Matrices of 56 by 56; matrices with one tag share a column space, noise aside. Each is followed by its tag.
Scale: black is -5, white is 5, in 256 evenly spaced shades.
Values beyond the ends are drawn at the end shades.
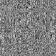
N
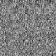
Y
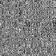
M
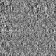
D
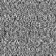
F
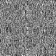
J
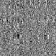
N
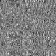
Y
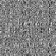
M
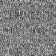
J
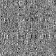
N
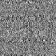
F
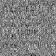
D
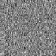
Y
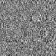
F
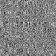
M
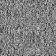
J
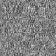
D
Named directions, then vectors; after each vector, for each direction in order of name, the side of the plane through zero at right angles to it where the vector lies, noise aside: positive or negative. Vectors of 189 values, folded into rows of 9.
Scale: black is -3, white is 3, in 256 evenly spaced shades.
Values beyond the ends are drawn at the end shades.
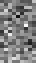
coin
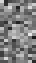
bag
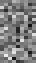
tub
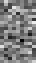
negative, negative, negative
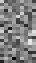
positive, negative, positive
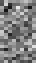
negative, negative, positive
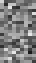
positive, positive, positive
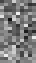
negative, positive, positive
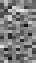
negative, negative, negative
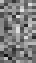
positive, negative, negative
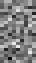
negative, negative, negative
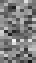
negative, negative, positive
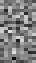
positive, negative, positive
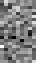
negative, negative, negative
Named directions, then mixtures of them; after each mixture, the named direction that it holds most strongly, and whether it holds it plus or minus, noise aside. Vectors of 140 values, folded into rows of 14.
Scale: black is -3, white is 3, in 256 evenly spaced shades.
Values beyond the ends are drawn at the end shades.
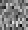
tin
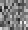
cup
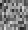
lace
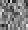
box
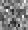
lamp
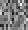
box, plus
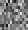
box, plus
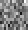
box, minus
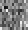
cup, plus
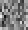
cup, plus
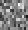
lamp, plus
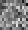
tin, plus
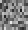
lace, plus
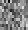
box, plus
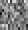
box, minus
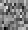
lace, minus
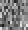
cup, plus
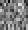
box, plus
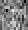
lamp, minus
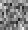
lace, minus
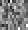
box, plus
